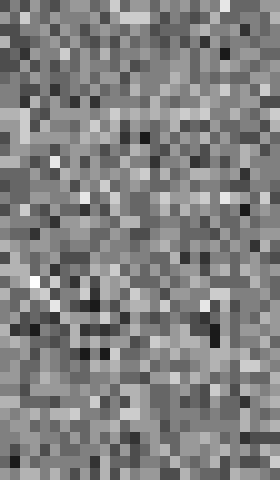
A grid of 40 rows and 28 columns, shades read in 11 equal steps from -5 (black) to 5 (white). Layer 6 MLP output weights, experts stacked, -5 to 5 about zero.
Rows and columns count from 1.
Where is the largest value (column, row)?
4, 24
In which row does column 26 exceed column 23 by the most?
5
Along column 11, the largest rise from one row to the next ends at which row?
31
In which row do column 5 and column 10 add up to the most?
11
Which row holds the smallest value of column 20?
14
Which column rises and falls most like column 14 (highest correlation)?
15
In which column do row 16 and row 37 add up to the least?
25
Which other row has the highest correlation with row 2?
35
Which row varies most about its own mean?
26
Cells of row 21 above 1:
3
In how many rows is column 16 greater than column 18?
10
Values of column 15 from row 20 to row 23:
-2 0 0 -1
